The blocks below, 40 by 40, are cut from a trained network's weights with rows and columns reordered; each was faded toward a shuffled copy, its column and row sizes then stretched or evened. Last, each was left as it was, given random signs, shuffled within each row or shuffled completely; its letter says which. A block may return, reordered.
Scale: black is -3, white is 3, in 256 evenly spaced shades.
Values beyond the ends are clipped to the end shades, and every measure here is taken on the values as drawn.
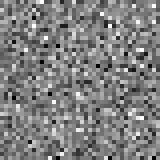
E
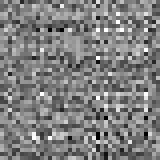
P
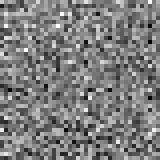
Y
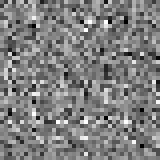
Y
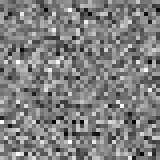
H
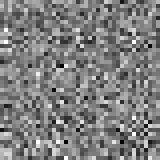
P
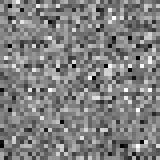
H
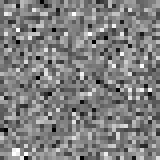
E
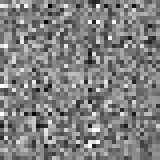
Y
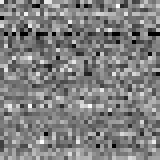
H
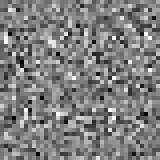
H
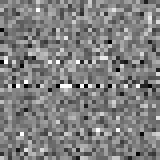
H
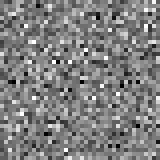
E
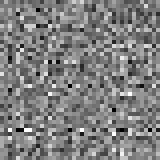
P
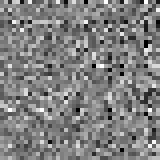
Y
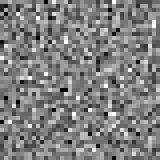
E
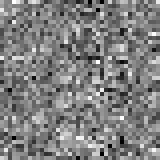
P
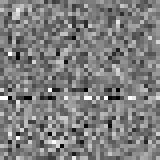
Y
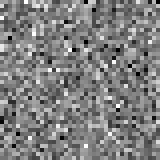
E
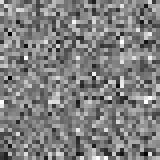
Y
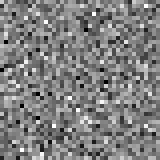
E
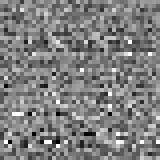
H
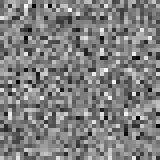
Y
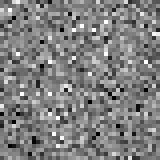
E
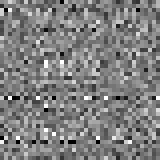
P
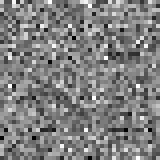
H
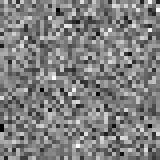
E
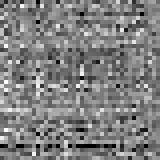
P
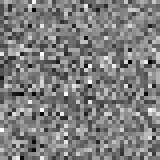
Y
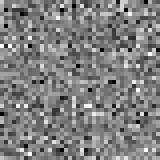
H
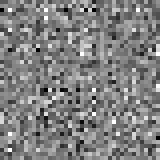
Y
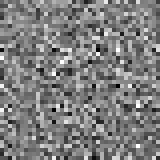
Y
